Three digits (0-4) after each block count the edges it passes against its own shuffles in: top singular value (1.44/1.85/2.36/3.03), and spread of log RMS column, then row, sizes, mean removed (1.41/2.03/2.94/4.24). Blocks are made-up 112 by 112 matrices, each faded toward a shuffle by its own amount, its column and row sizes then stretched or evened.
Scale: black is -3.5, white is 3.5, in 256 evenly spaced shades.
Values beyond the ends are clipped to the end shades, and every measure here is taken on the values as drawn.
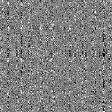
2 3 1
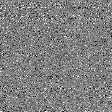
0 0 3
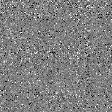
1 1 2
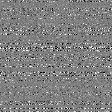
2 0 4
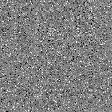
2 0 0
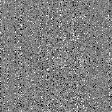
0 3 0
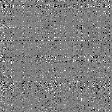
2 3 3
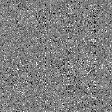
2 2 1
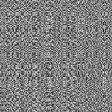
4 3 0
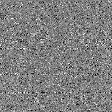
2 0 2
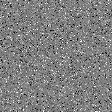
0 1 0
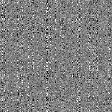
3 3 1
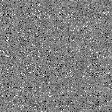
1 1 2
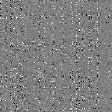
2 3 2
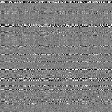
4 0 4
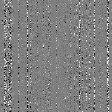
1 4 0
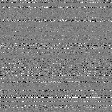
2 0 4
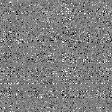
0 2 3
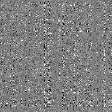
1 3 2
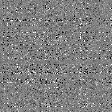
0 2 3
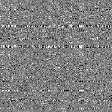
3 1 3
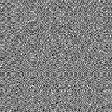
4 0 1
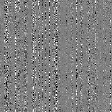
2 4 1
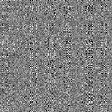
3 3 2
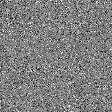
0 0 2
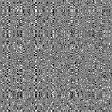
4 3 1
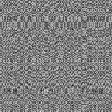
4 0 2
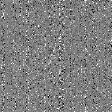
1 3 0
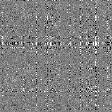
3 3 3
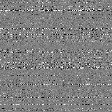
2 1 4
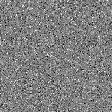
2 0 0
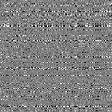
4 0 4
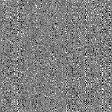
3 3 0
